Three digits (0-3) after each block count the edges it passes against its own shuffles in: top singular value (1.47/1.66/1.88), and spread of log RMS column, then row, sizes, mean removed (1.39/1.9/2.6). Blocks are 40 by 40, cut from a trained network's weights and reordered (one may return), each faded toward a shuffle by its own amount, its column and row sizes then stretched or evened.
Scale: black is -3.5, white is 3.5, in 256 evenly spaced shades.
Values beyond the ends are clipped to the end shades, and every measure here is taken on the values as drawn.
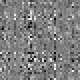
1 3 2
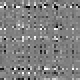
2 3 3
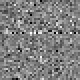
0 1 1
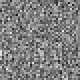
1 0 0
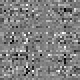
1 2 3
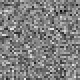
0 0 1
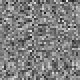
2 1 0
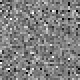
0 2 1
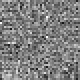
1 1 0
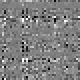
1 2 3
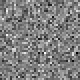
1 0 1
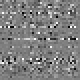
0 2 3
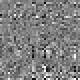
3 2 2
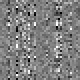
2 3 0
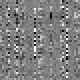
3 3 1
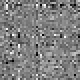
2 2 2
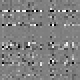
1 2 3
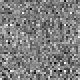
1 0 2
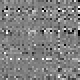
3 2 3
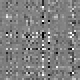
3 3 2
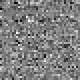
0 1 2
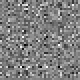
1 2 2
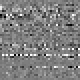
2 0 3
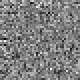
0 0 2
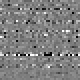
2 0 3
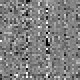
0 3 1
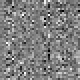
0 3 0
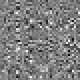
1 2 2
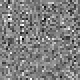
0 2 0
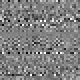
3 0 3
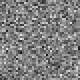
1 0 0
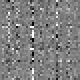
2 3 1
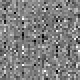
0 3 0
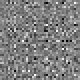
3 2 2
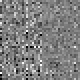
1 3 1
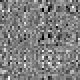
3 2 1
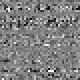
0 0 3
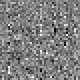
0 2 1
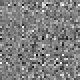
0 2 2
